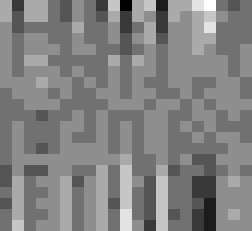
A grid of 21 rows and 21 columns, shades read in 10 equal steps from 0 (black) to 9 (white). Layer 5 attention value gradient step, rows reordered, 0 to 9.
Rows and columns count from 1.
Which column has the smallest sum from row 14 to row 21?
18
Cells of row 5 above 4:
12
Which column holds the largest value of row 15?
11
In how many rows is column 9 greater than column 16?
9
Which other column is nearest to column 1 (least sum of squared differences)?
15
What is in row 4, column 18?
6
